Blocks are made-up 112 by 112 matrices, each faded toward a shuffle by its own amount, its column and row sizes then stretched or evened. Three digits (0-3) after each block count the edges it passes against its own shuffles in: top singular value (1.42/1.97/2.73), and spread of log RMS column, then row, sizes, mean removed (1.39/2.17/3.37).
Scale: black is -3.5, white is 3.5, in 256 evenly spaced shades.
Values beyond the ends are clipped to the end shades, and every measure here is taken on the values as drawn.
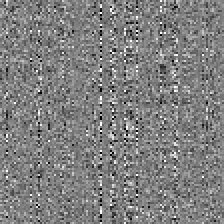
2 3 1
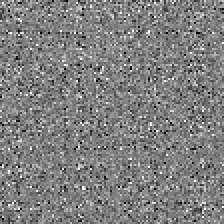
0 2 2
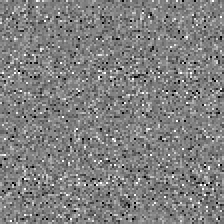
0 0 2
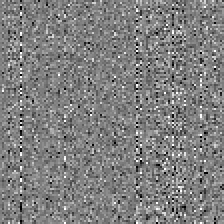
2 3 0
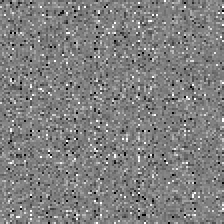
1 2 1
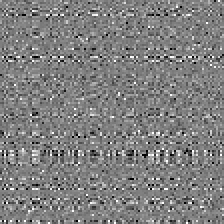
3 1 3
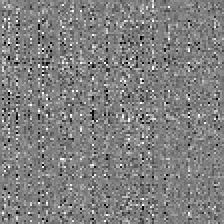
1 3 2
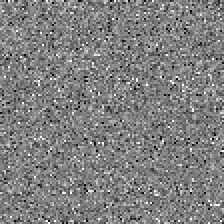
0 0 1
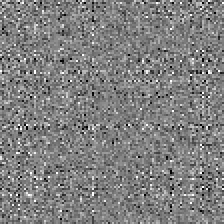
2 2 2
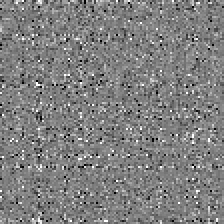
1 2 2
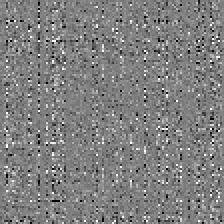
1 3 2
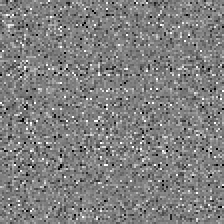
0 1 2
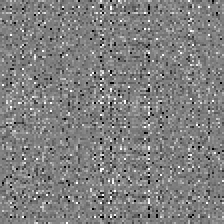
2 2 2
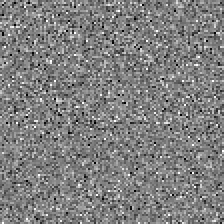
0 0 1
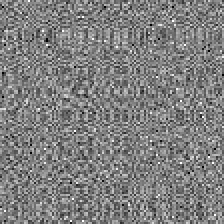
3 0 0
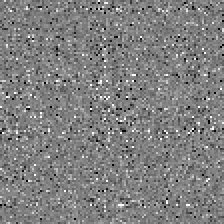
0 1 2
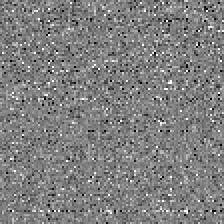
1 1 2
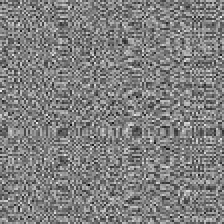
3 0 0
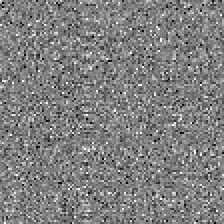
2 0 0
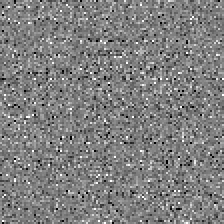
0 1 2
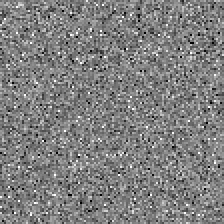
0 0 1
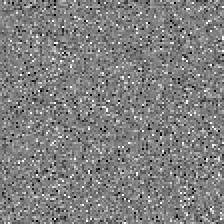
1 1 0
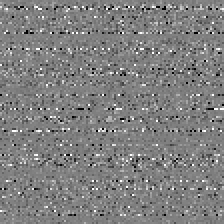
0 0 3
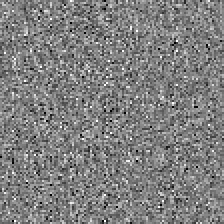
1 2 0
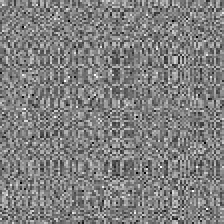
3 1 0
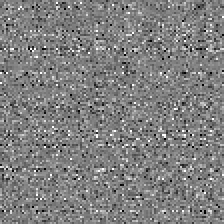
2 1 2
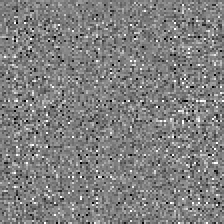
0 2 2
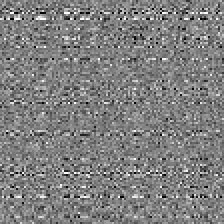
3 1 3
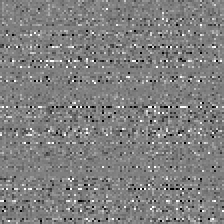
2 1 3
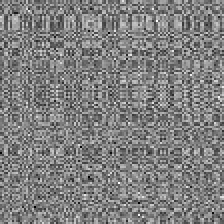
3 0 2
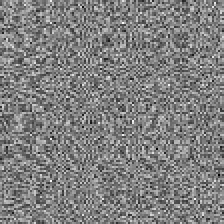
3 0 0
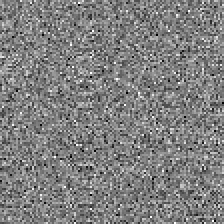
2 1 0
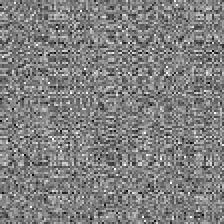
3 0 2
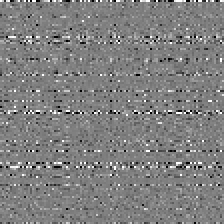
3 1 3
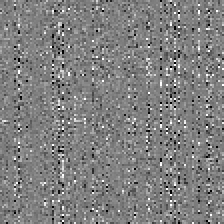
0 3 1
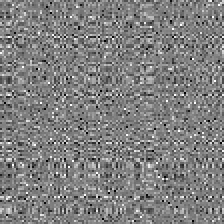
3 1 2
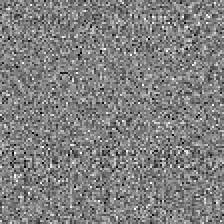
2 0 1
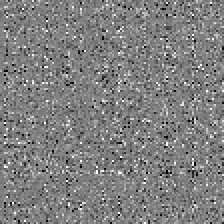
1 2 1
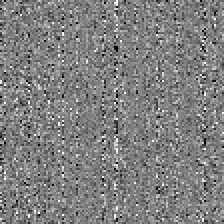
0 3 0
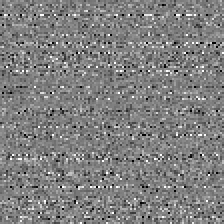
0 0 3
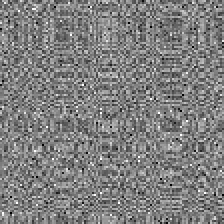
3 0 0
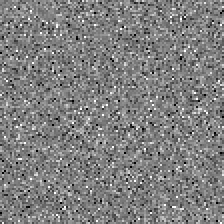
1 0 0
